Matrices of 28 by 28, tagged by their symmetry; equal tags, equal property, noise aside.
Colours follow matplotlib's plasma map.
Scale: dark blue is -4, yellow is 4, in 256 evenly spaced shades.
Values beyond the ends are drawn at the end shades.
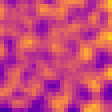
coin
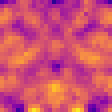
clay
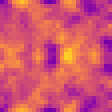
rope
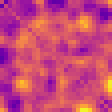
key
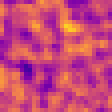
coin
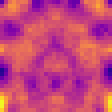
clay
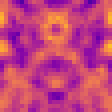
clay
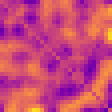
key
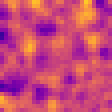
coin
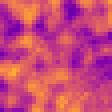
coin
